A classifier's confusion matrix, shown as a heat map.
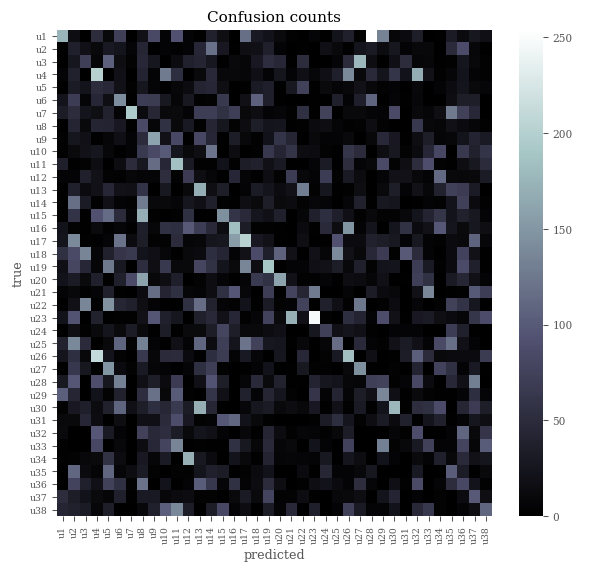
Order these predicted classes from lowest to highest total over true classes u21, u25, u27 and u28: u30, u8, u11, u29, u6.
u30, u29, u11, u8, u6
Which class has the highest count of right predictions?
u23
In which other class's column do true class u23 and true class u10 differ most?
u21
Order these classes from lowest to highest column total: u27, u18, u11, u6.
u18, u27, u6, u11
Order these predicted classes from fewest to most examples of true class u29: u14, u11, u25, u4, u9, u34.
u34, u4, u25, u14, u11, u9
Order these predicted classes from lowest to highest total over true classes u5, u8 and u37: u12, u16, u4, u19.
u16, u12, u4, u19
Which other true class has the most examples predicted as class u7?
u20
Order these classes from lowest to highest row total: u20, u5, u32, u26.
u5, u32, u20, u26
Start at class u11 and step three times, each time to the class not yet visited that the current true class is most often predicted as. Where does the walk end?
u22
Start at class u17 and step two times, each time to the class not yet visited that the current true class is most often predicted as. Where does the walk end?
u26
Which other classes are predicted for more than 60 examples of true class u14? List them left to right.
u2, u8, u36
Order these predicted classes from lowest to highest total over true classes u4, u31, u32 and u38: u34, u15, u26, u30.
u34, u30, u15, u26
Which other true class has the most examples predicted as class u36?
u32
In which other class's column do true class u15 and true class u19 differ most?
u8
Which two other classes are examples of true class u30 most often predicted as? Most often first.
u13, u6
